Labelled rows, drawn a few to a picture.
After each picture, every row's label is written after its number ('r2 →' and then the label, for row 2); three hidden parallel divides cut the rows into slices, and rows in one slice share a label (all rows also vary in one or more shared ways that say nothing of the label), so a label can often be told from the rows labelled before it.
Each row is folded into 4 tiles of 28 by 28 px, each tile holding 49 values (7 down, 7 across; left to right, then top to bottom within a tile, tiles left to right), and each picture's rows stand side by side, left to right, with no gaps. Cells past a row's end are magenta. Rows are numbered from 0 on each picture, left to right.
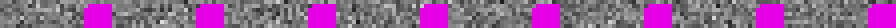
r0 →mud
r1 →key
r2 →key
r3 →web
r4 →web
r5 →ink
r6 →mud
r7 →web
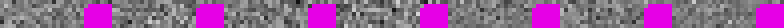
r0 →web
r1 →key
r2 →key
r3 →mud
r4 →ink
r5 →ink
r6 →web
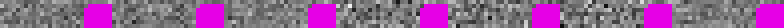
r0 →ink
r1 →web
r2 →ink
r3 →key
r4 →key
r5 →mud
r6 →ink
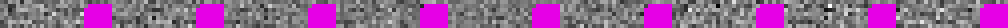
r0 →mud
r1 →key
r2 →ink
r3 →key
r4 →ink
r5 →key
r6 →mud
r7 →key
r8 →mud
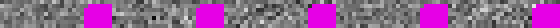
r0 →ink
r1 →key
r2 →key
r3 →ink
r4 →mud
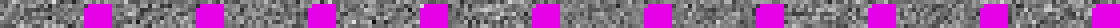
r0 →key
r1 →key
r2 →web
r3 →mud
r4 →mud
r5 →ink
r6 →ink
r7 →mud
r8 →ink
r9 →mud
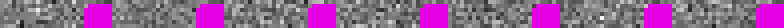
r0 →mud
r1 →ink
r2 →key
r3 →key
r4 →key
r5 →mud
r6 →ink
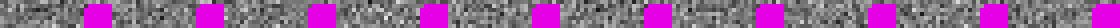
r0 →key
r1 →key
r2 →ink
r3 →mud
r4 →key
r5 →key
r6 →key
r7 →mud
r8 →mud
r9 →web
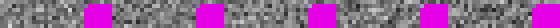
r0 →mud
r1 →ink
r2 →mud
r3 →mud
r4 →key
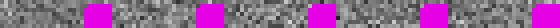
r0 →ink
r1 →key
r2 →mud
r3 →ink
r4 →web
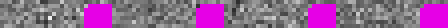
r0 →mud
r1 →ink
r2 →mud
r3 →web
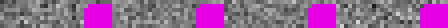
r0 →mud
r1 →ink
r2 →web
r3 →key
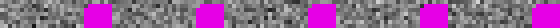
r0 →key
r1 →web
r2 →key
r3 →ink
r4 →mud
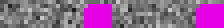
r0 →mud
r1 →ink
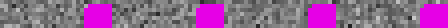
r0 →web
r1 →web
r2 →ink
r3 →web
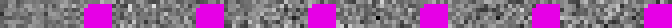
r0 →web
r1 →web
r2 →mud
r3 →key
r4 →key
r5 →mud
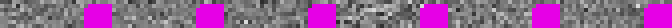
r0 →ink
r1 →ink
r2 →ink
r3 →mud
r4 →web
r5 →web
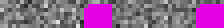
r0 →key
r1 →web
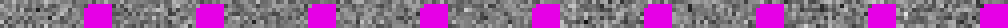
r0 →key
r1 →mud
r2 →web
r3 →web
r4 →web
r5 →key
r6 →web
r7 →key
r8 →key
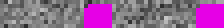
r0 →web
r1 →key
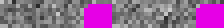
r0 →ink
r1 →web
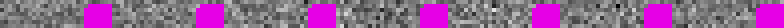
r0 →web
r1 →web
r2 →ink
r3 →key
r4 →mud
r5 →key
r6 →ink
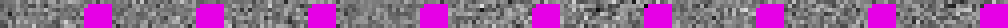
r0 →mud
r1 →web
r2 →key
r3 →web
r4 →key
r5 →key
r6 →ink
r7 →mud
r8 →key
